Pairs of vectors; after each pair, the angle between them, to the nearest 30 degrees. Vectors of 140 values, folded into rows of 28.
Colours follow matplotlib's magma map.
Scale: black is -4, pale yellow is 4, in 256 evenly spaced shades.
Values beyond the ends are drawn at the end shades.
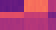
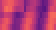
120 degrees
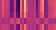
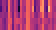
60 degrees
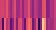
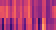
30 degrees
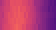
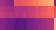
120 degrees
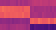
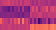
150 degrees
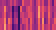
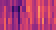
30 degrees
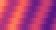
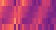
30 degrees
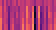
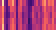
90 degrees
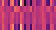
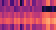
120 degrees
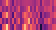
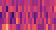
60 degrees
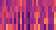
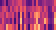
30 degrees
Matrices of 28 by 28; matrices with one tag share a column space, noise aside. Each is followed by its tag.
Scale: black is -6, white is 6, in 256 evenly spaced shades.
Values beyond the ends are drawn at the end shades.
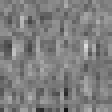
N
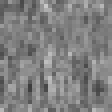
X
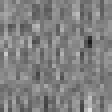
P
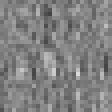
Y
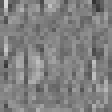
X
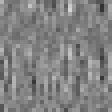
X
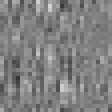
X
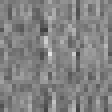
P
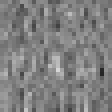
Y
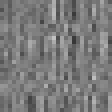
P
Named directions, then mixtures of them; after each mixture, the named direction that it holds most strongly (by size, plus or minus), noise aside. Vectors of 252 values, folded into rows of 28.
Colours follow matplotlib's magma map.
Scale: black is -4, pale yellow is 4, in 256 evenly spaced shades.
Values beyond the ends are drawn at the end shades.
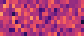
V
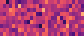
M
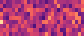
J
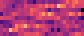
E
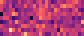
V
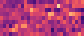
E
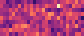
E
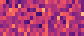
M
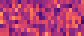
J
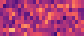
V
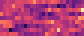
E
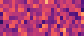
J
